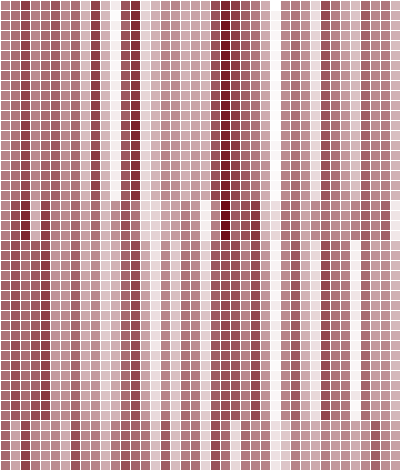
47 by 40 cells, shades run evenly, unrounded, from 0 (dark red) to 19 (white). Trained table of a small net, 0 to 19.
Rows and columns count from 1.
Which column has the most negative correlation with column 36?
4
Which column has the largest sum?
28
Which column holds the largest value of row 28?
36
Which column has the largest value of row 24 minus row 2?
14
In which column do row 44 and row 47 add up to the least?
3
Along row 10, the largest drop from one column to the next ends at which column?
13
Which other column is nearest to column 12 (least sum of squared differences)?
15
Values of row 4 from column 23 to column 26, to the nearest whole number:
2 4 7 8
